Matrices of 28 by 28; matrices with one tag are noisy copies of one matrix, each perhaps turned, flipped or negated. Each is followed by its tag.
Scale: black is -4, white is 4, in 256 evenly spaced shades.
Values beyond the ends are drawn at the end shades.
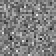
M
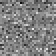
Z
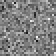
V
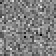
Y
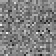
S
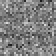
S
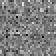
S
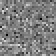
M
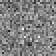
Z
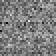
S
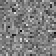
Y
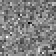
V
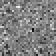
V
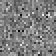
Y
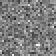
M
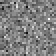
V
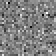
Y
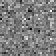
Z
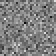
V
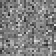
S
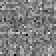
S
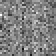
S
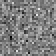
M
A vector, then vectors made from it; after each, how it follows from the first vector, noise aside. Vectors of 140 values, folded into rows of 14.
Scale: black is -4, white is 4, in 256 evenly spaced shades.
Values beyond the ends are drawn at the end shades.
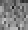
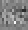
reversed, negated, partly zeroed.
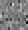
wrapped around, partly zeroed.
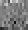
reversed, partly zeroed.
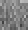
negated, shrunk.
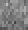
reversed, shrunk.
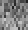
copied.
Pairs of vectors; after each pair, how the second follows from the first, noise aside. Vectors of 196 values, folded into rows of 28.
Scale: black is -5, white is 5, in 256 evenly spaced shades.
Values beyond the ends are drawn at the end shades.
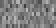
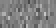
wrapped around, negated, partly zeroed.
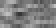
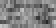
wrapped around, negated.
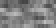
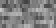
copied.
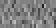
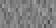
wrapped around, shrunk.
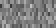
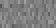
shrunk.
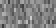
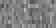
reversed, shrunk.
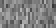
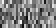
negated, scaled up.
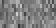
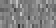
partly zeroed.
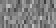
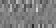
wrapped around, negated, partly zeroed.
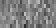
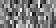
reversed, scaled up.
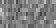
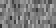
wrapped around, negated.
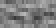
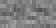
reversed, shrunk.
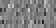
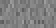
shrunk.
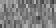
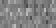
wrapped around, negated, partly zeroed.
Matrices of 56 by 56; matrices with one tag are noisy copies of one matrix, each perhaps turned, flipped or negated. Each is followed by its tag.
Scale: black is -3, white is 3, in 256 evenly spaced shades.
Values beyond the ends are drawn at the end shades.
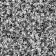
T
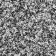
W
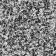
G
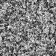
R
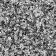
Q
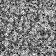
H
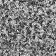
H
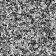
H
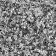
Q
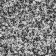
R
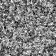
R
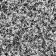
W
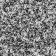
R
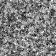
Q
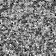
R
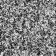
H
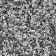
G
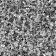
H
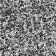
H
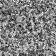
H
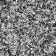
R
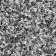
W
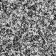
W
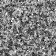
Q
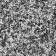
Q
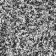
G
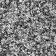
R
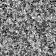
T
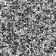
R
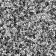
W
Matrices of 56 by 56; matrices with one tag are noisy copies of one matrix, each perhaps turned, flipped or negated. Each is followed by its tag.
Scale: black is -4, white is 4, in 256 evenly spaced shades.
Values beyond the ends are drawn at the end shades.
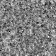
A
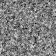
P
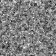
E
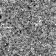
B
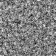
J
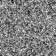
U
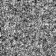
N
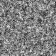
P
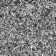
N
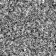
U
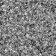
A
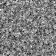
J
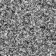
U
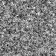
P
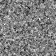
U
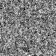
N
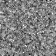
U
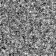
J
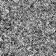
B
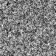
J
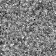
A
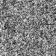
N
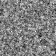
P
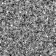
J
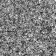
N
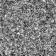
A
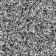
A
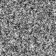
P
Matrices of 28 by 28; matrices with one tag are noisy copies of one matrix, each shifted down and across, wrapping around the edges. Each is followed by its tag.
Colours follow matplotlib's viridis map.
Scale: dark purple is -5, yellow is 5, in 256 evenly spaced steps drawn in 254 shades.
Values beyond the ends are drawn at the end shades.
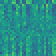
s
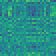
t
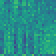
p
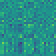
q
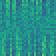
s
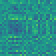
t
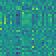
q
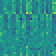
s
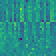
s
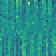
s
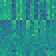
p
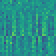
s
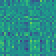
q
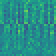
s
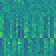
s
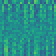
s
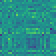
t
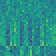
p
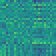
t
